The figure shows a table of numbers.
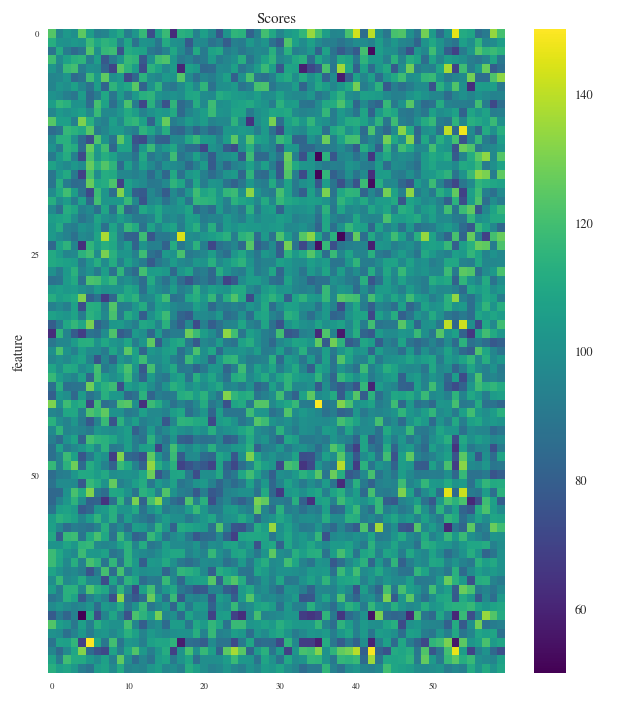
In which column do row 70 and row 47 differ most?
53
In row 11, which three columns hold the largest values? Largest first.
54, 52, 46
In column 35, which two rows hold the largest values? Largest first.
42, 70
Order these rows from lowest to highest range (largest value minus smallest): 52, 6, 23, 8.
8, 6, 52, 23
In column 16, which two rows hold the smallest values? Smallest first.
0, 70
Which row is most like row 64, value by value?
48
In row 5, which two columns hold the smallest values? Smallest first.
38, 10
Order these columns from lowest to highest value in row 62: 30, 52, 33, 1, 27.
27, 33, 30, 1, 52
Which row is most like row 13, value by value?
63
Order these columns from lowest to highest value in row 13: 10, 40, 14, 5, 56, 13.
40, 56, 14, 10, 13, 5
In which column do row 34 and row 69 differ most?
5
